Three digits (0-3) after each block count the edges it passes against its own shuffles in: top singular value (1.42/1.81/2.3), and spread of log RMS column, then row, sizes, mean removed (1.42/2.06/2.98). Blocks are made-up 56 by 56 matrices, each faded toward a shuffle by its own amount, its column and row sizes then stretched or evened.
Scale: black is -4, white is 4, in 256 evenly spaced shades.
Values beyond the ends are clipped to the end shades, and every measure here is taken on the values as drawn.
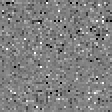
0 1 1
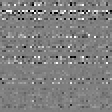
3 1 3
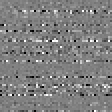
2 0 3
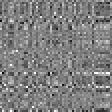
3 1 2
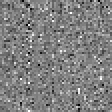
0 2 0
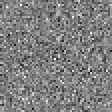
1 1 0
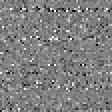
0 0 2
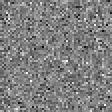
1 0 0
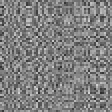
3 2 1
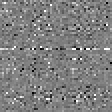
2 1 2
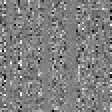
0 3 0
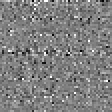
1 1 2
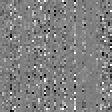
0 3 0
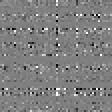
2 1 3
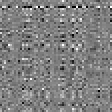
3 2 2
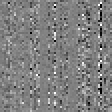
2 3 0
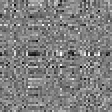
3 1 2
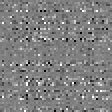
2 1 3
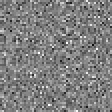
2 0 0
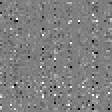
0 2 1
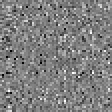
2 1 1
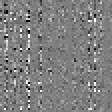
1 3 1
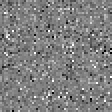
1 1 1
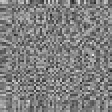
3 0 2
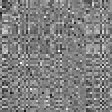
3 2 0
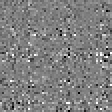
1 2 2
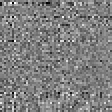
2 1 2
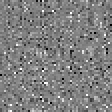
2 1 0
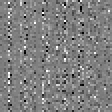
2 3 0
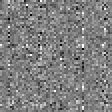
1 2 1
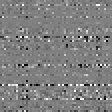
1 1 3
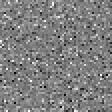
0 0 0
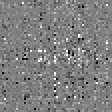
0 2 2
